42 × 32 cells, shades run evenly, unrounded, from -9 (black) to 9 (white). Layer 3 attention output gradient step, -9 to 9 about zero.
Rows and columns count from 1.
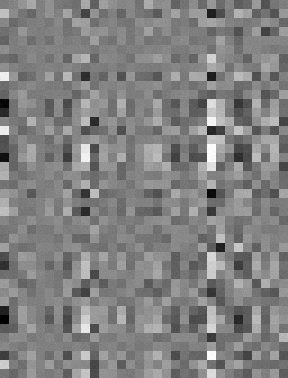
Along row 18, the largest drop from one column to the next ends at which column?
11
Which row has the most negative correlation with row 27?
34
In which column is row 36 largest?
10
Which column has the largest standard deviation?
24
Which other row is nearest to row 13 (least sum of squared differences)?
30
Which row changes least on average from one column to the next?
6
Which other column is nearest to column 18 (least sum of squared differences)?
31
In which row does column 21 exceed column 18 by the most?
22
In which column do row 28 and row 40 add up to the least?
25
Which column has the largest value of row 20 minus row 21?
1
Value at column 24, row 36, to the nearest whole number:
5
